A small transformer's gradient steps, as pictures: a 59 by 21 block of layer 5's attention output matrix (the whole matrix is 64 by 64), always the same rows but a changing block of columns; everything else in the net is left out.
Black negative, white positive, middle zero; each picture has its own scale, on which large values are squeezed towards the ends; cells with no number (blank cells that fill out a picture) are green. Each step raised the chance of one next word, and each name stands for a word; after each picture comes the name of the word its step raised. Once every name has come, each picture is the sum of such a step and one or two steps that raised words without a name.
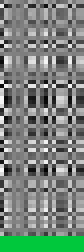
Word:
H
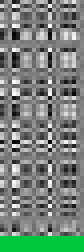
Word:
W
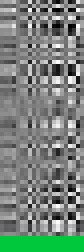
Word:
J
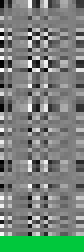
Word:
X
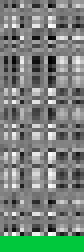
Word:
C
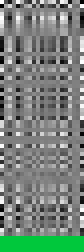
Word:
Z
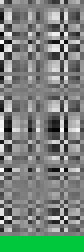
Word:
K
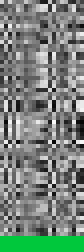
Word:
K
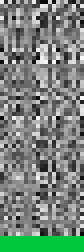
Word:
Z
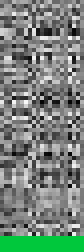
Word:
C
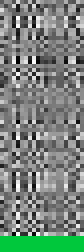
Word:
C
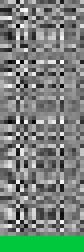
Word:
J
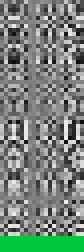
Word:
K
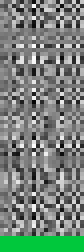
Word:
J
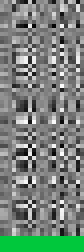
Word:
J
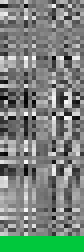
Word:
H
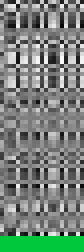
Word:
C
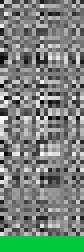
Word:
H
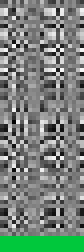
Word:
K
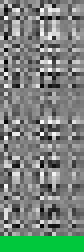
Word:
C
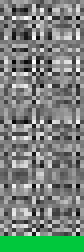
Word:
C
